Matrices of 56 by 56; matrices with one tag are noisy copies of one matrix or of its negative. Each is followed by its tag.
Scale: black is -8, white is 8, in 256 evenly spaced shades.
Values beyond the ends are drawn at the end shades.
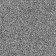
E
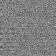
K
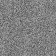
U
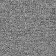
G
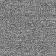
G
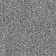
U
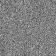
U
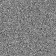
E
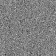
U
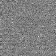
K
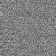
K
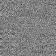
K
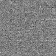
G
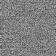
K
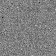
E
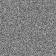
E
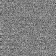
K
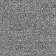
G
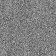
U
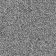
E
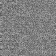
K
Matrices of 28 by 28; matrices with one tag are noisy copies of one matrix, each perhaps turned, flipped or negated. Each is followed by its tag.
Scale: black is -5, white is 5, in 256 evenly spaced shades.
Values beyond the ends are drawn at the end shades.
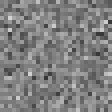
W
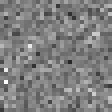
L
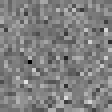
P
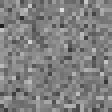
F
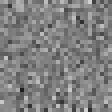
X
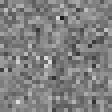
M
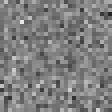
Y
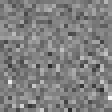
P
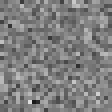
W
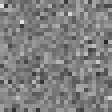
Y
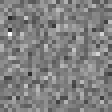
W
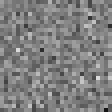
F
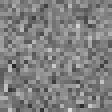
P
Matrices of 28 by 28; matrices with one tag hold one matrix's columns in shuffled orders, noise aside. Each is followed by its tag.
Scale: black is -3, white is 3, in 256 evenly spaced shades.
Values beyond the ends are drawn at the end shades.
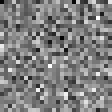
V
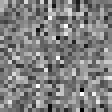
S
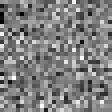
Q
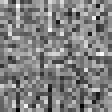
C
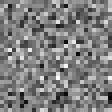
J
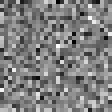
V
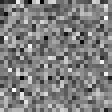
V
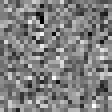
Q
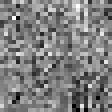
C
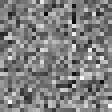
Q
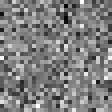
Q
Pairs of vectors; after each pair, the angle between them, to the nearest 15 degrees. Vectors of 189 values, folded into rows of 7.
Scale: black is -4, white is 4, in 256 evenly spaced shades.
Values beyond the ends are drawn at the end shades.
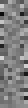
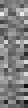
135 degrees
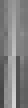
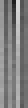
105 degrees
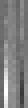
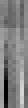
165 degrees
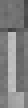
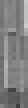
120 degrees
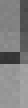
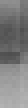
45 degrees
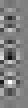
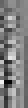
135 degrees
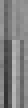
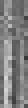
150 degrees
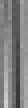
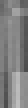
135 degrees
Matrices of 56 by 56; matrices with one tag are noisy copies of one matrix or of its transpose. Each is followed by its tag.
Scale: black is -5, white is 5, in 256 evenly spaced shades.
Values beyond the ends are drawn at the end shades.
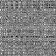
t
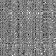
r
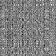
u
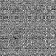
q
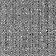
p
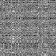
r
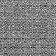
p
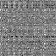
t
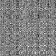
q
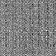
p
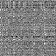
t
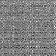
p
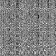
q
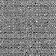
p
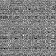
q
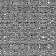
u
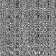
q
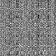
q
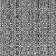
q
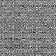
p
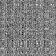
u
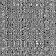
u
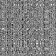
u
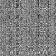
q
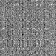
u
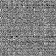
t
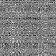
r
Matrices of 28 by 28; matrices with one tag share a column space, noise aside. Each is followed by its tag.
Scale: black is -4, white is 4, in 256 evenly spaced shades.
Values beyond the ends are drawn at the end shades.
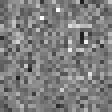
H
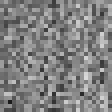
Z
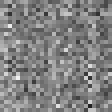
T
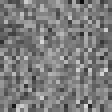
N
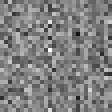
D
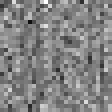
N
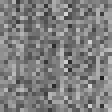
T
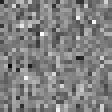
N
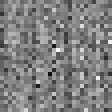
H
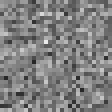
T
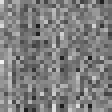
N
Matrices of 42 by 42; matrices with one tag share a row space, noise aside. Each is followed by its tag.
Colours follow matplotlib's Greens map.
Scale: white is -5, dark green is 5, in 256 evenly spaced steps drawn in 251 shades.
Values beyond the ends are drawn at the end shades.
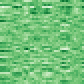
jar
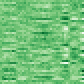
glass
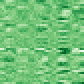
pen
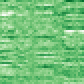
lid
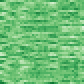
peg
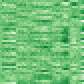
glass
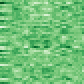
jar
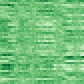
lid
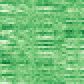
lid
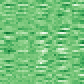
pen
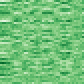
jar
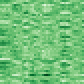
jar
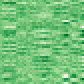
glass
